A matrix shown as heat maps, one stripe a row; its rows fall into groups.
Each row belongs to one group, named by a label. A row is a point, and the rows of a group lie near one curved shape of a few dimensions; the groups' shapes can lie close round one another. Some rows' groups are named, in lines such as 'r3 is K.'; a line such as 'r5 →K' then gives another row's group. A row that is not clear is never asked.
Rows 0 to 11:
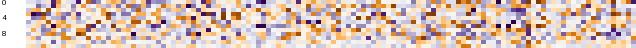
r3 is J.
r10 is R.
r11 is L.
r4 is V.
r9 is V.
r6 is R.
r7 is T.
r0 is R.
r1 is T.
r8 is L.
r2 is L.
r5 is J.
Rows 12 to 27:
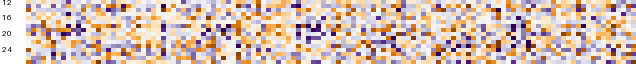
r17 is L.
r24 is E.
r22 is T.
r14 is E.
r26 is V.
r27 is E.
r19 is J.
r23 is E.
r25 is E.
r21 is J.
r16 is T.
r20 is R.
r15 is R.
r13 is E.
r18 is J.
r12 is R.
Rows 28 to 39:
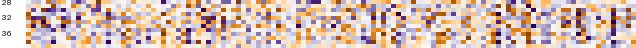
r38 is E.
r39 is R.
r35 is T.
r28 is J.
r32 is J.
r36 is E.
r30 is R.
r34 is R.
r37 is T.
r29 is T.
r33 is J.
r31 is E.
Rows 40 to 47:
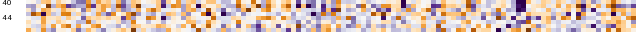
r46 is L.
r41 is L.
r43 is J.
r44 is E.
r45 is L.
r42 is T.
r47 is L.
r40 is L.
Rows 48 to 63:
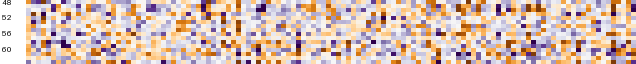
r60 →L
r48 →J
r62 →R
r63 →E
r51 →J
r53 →V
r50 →R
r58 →R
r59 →R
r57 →E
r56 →L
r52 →J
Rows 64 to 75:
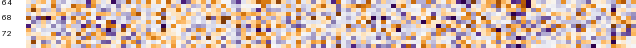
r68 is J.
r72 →R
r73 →T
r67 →L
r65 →T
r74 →J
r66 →J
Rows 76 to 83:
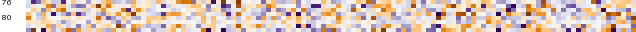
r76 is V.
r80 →E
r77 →J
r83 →J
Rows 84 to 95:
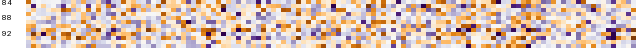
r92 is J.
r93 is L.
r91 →E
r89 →T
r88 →R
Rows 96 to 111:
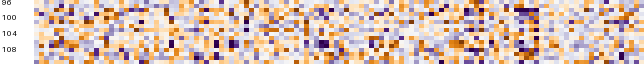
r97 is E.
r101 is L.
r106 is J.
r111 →L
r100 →J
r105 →T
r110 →T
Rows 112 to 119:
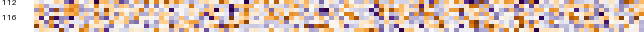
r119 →T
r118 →J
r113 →V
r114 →J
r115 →V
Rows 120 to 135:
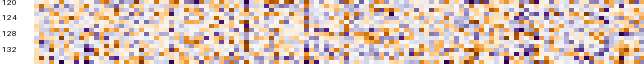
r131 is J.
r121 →J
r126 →E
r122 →V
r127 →J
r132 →L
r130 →V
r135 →L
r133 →T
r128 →T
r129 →T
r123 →E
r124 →L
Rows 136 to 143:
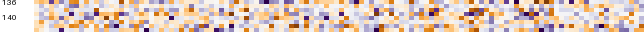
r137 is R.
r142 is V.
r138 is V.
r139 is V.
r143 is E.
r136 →R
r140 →J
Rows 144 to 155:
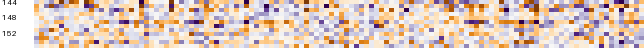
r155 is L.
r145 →L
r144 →L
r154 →T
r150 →E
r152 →J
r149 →V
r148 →J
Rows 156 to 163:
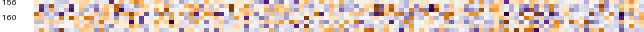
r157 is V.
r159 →E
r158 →V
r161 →E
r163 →T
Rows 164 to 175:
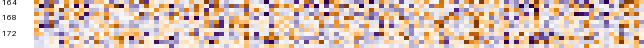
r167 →L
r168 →T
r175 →E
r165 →J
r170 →J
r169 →J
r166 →T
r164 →L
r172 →E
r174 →R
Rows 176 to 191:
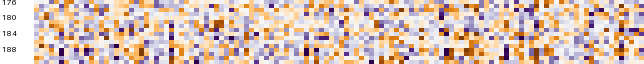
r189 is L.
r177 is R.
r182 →E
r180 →L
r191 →T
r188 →L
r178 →T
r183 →R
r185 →J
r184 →E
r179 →L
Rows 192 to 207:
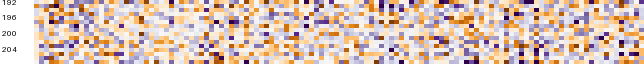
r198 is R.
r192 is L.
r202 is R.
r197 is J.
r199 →R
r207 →E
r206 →J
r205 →R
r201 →V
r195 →R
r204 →E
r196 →L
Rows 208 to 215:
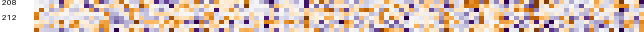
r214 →L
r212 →E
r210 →T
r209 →L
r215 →E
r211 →E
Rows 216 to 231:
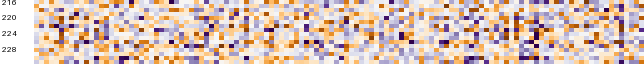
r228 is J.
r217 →E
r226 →L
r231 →R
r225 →T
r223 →R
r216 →E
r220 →L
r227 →V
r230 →V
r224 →T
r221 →T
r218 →J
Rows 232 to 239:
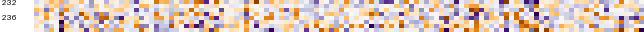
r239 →R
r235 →T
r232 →T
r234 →V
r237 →E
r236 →R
